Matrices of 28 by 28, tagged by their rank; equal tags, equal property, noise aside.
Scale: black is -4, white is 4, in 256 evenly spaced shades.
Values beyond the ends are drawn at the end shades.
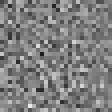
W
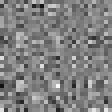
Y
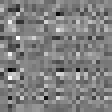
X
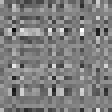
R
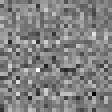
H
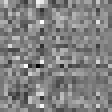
Y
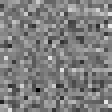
W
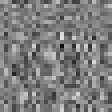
Y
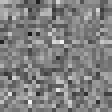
H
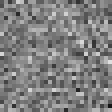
W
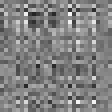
R
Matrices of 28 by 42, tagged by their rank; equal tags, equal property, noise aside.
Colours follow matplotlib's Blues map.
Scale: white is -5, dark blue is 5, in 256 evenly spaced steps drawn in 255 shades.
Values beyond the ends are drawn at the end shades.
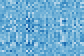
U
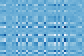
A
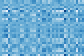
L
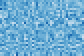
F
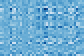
U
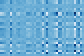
A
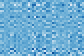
U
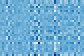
L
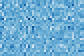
F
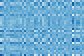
A
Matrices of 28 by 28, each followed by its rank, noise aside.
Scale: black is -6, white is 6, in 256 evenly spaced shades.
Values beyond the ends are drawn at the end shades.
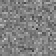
eight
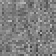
six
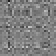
three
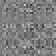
four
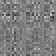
three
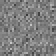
eight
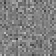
eight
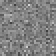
six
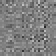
four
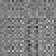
three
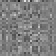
three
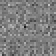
six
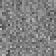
eight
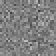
six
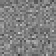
eight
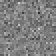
eight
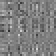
three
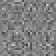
four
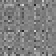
three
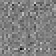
six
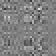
three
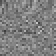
eight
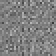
six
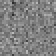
six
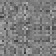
four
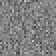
eight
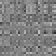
three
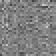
six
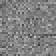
eight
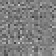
six
